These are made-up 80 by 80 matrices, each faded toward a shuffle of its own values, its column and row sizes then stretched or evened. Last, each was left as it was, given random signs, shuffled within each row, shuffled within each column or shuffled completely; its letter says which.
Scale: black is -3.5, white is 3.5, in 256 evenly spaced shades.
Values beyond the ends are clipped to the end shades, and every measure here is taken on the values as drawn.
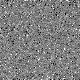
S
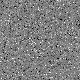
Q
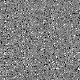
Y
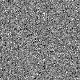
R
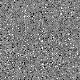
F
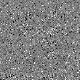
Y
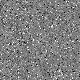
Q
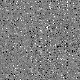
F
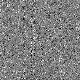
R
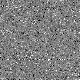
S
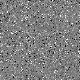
Y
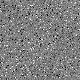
S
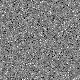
Q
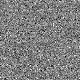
S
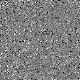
F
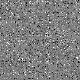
F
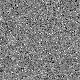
Q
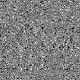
Y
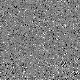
F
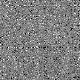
Y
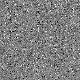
F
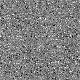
S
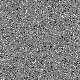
Q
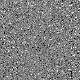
R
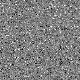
S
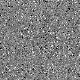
F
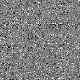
Y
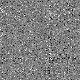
F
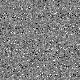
S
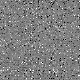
F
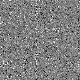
R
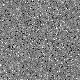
Q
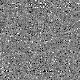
F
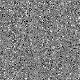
F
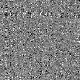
Y
